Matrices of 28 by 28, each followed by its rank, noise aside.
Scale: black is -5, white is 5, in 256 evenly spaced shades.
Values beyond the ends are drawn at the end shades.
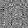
five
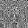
four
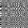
two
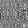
three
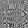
three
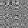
three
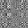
two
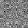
four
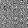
five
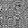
four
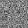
five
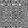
three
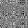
four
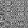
four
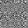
four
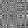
two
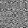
five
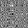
three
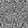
four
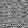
four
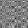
two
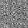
five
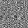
five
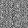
five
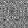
five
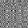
two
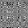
three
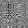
three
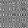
two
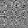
five
